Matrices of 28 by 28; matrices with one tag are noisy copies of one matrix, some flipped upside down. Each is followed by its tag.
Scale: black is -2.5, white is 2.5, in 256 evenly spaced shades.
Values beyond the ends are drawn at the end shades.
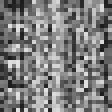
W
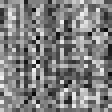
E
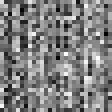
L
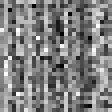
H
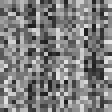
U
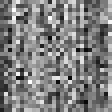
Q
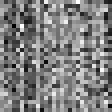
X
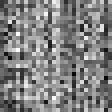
W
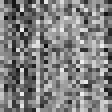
X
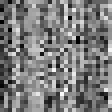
Q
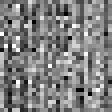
L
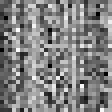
Q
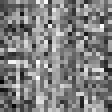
W
